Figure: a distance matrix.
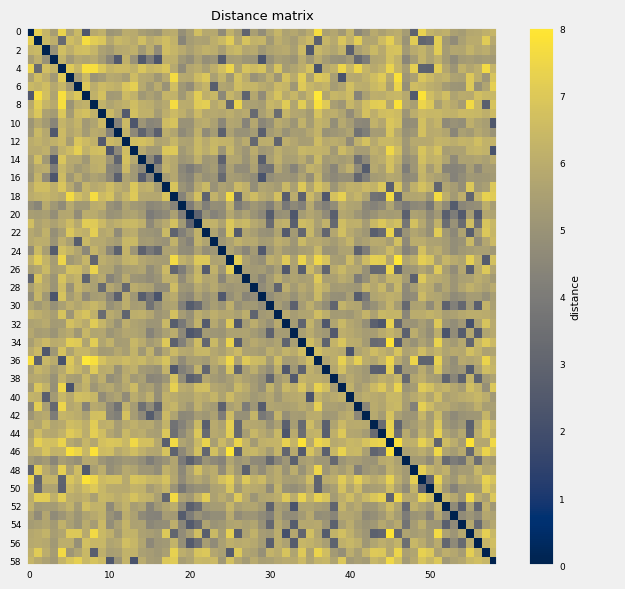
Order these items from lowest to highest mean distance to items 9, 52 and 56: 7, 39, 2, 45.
2, 39, 45, 7
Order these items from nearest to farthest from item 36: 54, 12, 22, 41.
22, 54, 12, 41
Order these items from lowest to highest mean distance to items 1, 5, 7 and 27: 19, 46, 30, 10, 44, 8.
19, 10, 30, 8, 44, 46
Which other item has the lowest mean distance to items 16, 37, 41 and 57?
29
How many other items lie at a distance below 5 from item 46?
10
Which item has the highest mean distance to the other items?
45
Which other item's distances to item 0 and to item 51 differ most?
7
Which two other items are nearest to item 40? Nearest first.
35, 2
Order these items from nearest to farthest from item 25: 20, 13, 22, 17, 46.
17, 20, 13, 22, 46
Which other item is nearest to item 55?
32
